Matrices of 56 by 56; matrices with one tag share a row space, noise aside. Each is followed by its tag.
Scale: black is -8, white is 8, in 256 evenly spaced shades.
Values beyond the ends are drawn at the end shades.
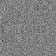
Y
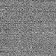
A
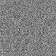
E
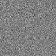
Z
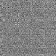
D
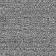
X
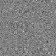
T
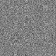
T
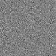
Z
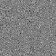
Z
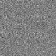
Y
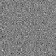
Y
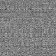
A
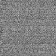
D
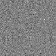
Z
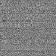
D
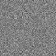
T
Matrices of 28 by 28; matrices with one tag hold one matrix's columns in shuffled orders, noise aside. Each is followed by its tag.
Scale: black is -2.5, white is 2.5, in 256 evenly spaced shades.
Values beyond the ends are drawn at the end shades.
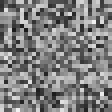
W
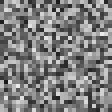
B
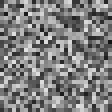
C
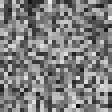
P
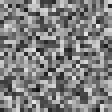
C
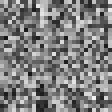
W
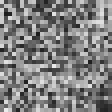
W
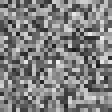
B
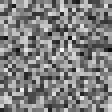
C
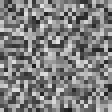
C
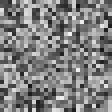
W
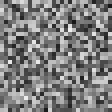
B
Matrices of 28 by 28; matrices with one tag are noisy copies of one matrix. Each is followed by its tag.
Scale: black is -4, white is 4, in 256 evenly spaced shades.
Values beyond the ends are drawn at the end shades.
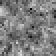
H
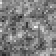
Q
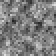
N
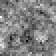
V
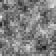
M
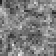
H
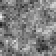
M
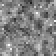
N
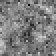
V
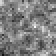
Q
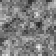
N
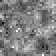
M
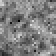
Q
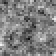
V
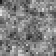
H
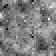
M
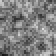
Q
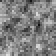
N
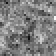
V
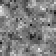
H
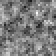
N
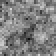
V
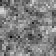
H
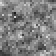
Q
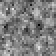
N
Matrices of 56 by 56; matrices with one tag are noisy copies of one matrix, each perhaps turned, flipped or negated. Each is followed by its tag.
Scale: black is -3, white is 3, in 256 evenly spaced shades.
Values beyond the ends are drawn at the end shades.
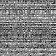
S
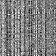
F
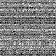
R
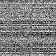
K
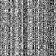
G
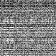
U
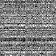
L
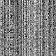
S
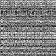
R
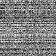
S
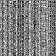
R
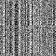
L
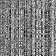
F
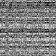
G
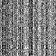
G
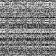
G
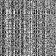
F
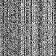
K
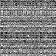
R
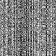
S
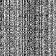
S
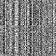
L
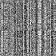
L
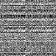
L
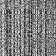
F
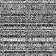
L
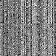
K
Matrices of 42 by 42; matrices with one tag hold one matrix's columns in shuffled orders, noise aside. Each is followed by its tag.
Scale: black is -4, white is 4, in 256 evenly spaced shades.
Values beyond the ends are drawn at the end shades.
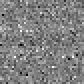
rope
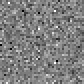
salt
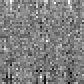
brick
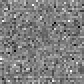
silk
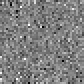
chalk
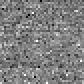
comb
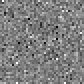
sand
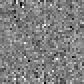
chalk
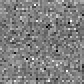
silk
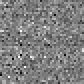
rope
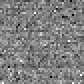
comb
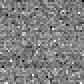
comb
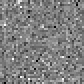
chalk
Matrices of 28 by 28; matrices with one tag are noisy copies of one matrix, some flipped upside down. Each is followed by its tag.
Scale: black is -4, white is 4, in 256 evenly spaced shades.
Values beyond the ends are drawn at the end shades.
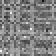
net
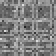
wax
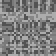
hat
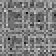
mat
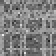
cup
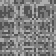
wax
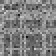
cup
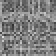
hat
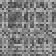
mat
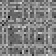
mat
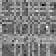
hat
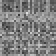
hat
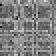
wax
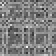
mat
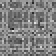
mat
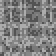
cup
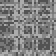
wax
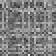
mat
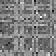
wax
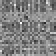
hat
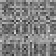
hat
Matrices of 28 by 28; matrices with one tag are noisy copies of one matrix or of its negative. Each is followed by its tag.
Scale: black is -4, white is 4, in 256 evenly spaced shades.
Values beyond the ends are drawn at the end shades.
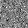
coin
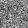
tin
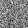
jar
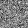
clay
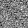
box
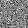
coin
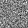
box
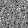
coin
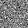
clay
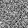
box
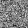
tin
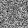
box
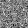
tin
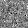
tin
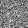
jar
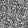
clay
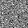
jar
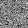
clay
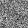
clay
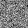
tin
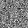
coin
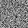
jar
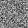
clay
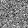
tin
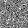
coin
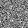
jar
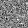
clay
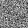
clay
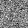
tin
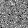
jar
